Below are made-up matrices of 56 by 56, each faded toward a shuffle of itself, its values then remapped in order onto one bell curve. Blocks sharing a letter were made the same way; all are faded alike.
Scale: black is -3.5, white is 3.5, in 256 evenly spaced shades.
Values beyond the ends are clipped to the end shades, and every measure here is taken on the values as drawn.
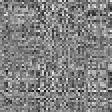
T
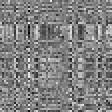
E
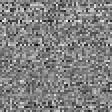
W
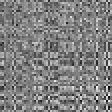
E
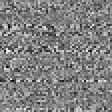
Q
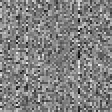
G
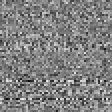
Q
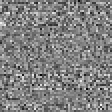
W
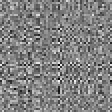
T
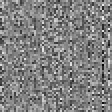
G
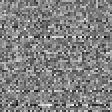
Q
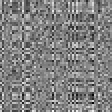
E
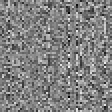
G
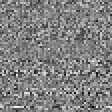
Q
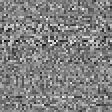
W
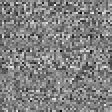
W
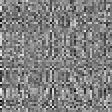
T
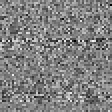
W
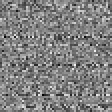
W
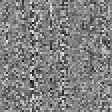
G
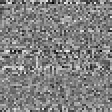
W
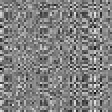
E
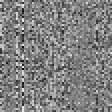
G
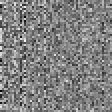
G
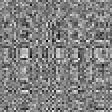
T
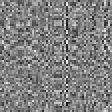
T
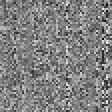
G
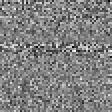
W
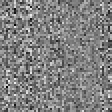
G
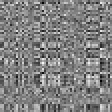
E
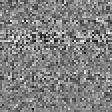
Q
